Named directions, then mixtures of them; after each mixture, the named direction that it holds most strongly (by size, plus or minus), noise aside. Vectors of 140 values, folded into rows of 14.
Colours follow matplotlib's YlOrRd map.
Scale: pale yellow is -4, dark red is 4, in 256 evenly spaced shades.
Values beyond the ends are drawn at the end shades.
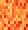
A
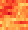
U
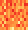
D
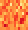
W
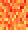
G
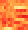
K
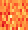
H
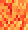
A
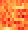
K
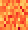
W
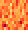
A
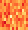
H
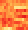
K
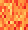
A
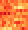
K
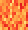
A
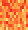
G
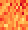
W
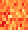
H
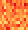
D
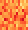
W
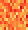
G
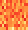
D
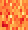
H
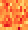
W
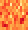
W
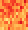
G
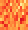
W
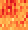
U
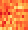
H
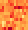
K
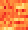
K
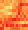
U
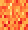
A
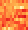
K
